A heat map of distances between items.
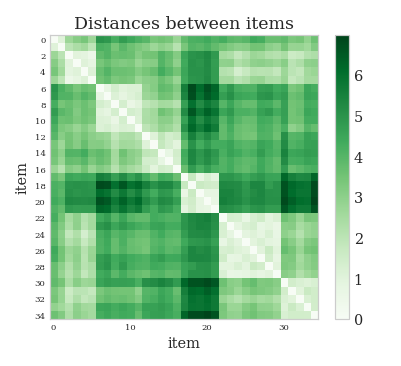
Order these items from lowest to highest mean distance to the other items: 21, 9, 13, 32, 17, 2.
2, 32, 13, 9, 17, 21
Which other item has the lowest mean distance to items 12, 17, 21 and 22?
19
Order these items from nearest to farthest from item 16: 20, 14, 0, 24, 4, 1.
14, 1, 0, 4, 24, 20
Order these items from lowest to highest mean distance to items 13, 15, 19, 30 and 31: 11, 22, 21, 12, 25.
12, 11, 25, 22, 21
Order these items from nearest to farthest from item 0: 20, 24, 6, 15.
15, 24, 20, 6
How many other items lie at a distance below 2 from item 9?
5
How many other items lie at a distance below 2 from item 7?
5
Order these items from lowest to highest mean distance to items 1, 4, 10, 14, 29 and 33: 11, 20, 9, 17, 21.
11, 9, 17, 21, 20
